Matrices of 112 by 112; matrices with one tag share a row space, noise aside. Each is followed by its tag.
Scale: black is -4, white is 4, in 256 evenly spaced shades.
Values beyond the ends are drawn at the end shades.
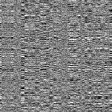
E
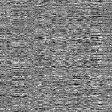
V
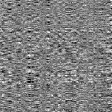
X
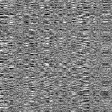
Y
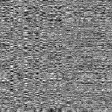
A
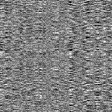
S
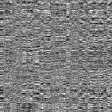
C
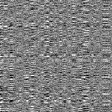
Y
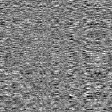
S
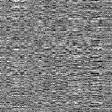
V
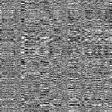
E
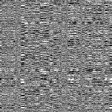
E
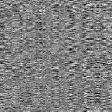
S
